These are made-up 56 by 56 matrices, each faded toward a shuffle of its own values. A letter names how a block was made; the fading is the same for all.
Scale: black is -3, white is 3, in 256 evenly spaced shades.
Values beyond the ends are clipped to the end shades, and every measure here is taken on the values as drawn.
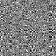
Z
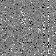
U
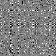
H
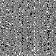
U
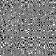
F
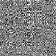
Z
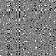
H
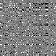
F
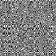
Z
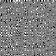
H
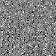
U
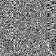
Z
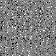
U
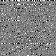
F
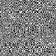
Z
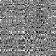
F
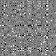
H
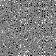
U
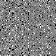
U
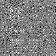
U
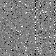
U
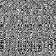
Z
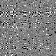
F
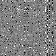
U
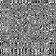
F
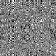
Z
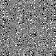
U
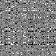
F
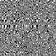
Z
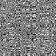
Z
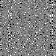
U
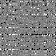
F
